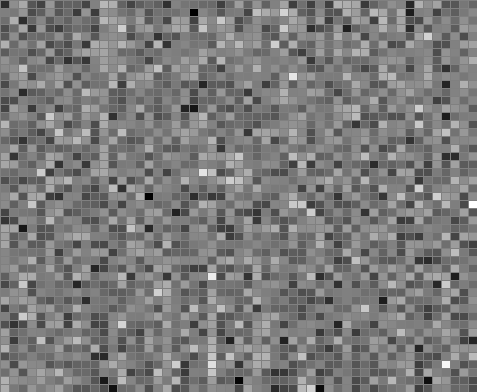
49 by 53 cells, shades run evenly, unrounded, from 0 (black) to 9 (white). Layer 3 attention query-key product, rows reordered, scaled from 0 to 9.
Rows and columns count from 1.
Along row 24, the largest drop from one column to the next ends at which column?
14
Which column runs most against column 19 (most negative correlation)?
12
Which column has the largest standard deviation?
50
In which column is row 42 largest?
45
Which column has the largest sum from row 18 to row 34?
24
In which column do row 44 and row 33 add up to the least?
47
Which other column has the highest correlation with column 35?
46
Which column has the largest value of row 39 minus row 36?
9
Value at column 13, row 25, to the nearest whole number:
5
